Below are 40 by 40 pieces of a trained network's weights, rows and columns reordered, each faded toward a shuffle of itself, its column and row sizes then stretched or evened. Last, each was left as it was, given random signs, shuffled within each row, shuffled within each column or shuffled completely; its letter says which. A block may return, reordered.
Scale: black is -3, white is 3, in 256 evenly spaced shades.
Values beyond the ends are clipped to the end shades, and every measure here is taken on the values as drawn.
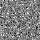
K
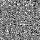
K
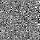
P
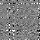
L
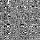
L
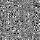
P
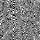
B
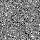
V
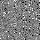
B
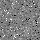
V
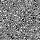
V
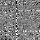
P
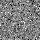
V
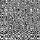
L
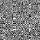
L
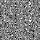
B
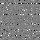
K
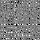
L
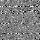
K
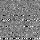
K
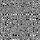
L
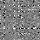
P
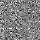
P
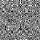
L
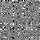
P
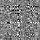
L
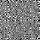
L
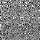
P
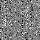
B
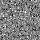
V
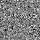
K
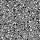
V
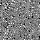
B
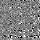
P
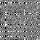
L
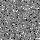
V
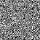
B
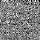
P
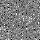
B
